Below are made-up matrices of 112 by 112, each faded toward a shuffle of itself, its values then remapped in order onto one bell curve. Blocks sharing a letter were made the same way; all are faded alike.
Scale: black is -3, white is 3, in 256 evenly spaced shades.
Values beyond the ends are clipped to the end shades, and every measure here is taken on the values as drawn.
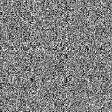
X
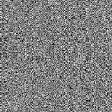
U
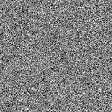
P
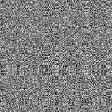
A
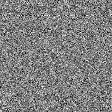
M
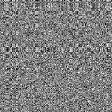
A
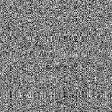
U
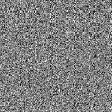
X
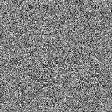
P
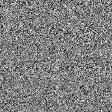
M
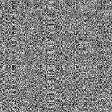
A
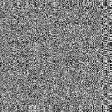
U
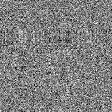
P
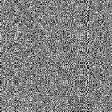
U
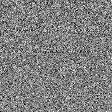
M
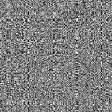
U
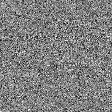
M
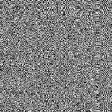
A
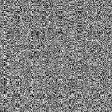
U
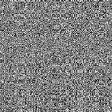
A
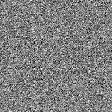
P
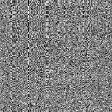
U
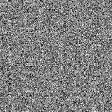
P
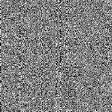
X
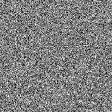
P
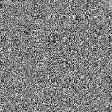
X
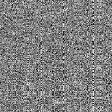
U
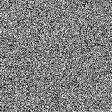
P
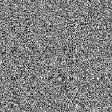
X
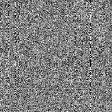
X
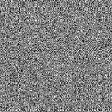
A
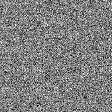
P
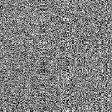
X
